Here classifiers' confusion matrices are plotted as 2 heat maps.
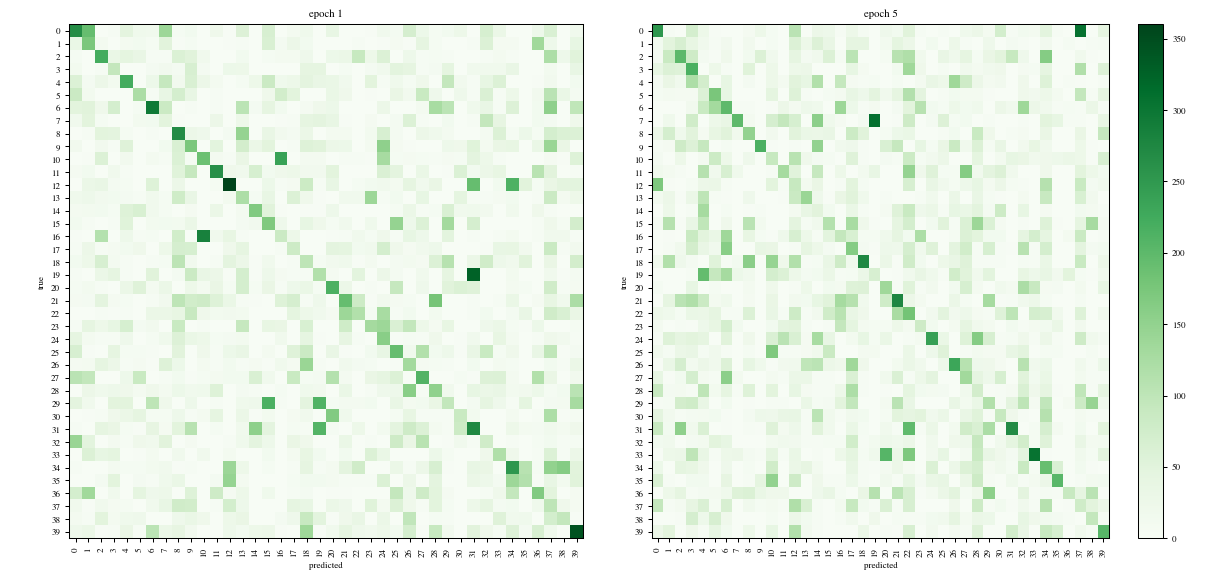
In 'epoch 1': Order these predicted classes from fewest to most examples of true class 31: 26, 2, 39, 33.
33, 39, 2, 26
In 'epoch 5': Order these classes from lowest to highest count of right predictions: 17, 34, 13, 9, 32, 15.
32, 15, 13, 17, 34, 9
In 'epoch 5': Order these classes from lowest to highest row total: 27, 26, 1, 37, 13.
1, 13, 27, 37, 26
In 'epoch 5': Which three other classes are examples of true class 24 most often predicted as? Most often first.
28, 14, 11
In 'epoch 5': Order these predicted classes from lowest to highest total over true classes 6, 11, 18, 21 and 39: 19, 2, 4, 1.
19, 2, 1, 4
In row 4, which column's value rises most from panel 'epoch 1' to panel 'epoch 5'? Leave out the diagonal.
26
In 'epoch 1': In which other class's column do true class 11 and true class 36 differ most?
1
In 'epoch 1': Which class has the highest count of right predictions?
12
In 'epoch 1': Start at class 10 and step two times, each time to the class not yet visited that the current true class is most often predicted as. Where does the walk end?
2
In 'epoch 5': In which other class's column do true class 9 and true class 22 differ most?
14
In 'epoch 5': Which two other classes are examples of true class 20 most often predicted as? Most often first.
32, 33
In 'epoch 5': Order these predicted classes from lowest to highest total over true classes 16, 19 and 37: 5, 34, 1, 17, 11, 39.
1, 39, 11, 5, 17, 34
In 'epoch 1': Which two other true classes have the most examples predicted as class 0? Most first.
32, 27
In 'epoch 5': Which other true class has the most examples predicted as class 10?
25
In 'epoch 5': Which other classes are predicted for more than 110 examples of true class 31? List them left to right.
2, 22, 29
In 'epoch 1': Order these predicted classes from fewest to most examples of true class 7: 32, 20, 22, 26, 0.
22, 0, 20, 26, 32
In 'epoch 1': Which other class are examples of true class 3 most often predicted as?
9
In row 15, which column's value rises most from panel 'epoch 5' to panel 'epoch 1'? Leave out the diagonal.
25
